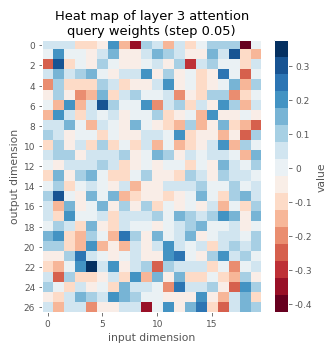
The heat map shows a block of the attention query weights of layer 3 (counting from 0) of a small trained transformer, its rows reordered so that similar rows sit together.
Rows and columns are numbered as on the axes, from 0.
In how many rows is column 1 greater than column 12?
15
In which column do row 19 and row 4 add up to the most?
1
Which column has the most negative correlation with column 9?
18
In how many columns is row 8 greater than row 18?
7
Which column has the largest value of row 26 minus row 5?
14
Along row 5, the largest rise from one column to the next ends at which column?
5
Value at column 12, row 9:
0.2
